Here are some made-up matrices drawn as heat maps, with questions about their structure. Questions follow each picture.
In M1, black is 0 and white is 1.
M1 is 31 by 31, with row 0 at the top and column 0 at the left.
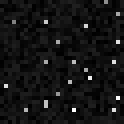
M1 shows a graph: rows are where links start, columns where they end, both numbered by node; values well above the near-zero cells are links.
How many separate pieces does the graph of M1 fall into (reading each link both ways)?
11
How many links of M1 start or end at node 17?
2
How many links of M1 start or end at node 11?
4
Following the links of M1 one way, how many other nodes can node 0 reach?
2
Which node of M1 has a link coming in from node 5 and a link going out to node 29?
node 3
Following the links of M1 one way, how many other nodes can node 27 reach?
5
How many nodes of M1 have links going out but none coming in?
10
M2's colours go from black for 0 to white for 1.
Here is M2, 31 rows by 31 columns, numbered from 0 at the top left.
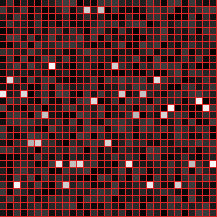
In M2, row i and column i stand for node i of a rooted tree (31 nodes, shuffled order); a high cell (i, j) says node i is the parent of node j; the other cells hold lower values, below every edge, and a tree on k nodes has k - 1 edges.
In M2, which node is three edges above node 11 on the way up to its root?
9
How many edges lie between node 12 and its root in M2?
6
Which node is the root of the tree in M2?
26
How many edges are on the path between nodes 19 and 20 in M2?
7
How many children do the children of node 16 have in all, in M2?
6
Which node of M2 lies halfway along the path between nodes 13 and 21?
23
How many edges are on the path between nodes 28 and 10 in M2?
5
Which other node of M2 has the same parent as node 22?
1
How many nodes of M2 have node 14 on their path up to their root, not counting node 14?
11
